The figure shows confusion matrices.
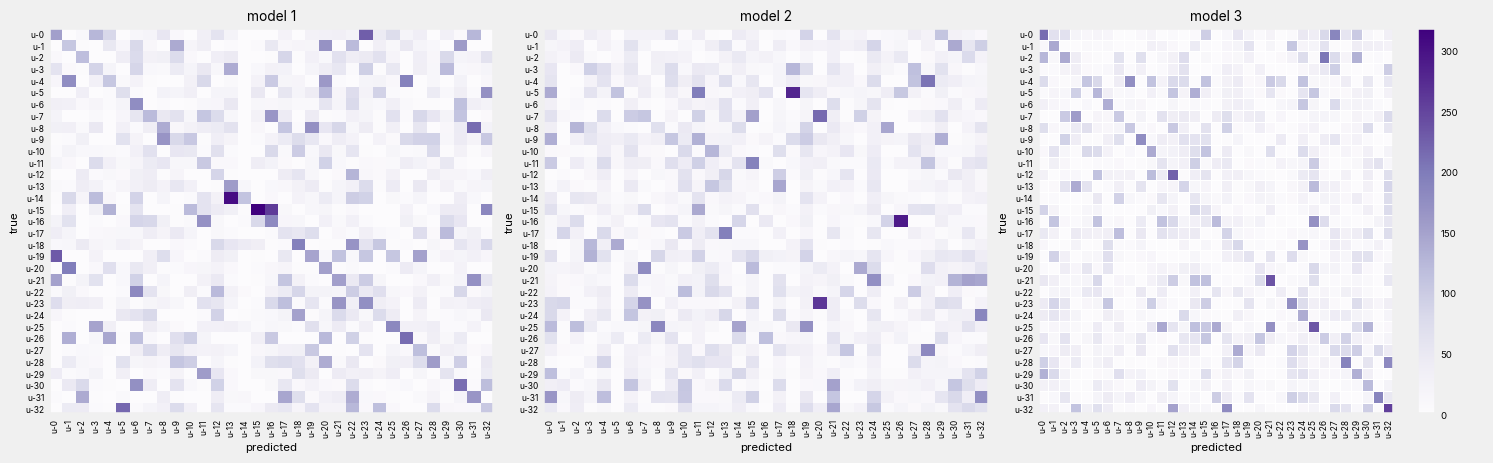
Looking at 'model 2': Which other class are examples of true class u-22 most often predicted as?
u-10
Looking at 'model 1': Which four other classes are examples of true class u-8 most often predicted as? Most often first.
u-31, u-19, u-17, u-21
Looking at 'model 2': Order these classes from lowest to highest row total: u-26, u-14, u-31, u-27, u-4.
u-14, u-26, u-27, u-4, u-31
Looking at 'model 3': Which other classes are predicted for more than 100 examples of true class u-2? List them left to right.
u-0, u-26, u-29
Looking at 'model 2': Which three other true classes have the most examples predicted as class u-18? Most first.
u-5, u-3, u-9
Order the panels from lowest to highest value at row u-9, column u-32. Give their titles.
model 3, model 2, model 1
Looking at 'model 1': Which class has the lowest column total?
u-14
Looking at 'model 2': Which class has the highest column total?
u-0
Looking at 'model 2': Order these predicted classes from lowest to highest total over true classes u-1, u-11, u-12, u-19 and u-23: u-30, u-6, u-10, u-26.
u-26, u-10, u-6, u-30
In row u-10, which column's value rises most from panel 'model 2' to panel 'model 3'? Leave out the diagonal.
u-15
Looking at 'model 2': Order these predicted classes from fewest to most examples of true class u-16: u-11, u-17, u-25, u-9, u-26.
u-17, u-11, u-9, u-25, u-26
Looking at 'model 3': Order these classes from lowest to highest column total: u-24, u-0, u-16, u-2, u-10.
u-16, u-10, u-2, u-0, u-24
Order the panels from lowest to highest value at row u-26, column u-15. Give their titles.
model 2, model 1, model 3
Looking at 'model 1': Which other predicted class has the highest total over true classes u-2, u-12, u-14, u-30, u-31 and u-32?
u-22
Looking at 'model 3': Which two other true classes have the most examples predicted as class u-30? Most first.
u-25, u-32
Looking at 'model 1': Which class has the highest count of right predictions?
u-15
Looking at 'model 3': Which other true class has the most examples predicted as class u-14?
u-5
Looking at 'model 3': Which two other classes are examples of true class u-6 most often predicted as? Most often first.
u-24, u-27
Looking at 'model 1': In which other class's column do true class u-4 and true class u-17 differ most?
u-26
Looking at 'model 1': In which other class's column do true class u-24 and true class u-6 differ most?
u-18
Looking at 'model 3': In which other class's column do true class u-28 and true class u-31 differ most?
u-32
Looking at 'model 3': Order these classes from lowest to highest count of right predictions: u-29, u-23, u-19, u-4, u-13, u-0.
u-19, u-13, u-4, u-29, u-23, u-0
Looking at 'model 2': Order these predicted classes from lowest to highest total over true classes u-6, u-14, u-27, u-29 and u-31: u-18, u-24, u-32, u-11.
u-18, u-11, u-24, u-32
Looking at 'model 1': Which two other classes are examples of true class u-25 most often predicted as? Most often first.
u-3, u-19
